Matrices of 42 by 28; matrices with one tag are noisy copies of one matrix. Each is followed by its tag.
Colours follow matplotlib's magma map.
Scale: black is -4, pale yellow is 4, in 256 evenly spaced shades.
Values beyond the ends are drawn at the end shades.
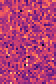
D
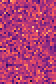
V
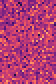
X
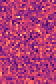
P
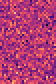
P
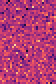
X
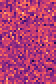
D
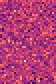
V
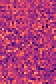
P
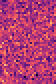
X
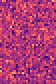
D
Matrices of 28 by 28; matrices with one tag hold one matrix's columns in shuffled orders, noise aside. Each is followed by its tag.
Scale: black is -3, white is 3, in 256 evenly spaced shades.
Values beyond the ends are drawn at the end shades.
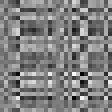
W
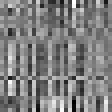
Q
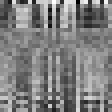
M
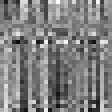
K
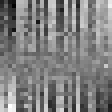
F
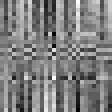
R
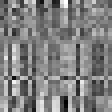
Q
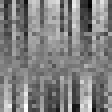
F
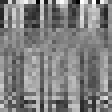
M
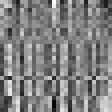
Q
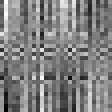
R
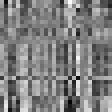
Q
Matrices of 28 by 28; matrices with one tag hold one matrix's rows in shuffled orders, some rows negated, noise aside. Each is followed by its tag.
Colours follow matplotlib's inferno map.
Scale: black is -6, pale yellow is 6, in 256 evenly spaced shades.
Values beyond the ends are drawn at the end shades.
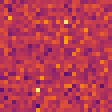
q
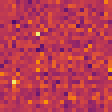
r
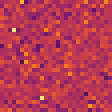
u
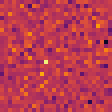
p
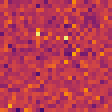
q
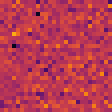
r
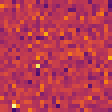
r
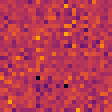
q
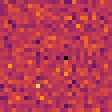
q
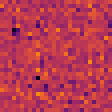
r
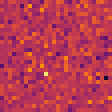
p
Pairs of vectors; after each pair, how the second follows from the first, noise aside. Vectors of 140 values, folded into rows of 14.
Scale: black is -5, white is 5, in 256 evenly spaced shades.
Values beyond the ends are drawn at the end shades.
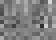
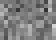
wrapped around.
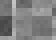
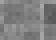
reversed, shrunk.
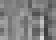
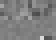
partly zeroed.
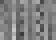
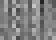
reversed, negated.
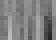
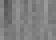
reversed, shrunk.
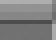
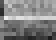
reversed, negated, scaled up.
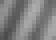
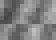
wrapped around.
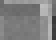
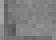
reversed, negated, shrunk.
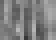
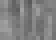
reversed, shrunk.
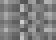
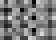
reversed, negated, scaled up.
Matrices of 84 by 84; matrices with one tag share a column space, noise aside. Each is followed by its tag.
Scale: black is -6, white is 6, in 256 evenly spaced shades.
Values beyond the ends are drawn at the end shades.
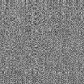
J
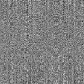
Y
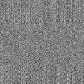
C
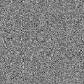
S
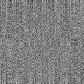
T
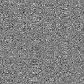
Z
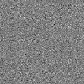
Z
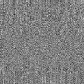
J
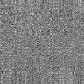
J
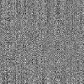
C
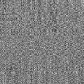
J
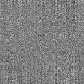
Y
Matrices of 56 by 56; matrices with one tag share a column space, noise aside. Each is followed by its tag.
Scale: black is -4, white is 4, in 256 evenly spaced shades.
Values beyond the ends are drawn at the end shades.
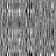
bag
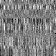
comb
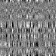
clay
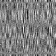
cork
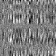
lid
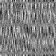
cork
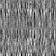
bag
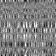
clay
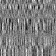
comb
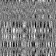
clay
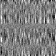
lid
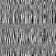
lid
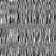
lid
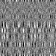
clay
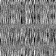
lid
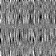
lid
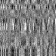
comb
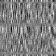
cork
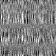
lid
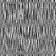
cork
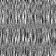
lid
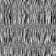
lid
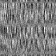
cork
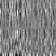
bag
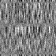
cork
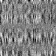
lid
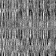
bag
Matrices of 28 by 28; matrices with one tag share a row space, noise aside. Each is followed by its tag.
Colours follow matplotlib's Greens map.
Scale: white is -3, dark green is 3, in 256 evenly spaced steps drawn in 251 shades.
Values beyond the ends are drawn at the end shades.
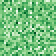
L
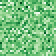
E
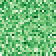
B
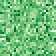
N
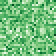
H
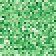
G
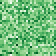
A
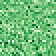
E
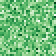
N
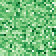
H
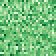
G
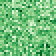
L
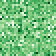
E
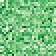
B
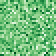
N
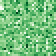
N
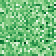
N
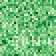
A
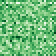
H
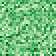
B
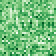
A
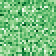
G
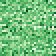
H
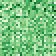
H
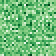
L
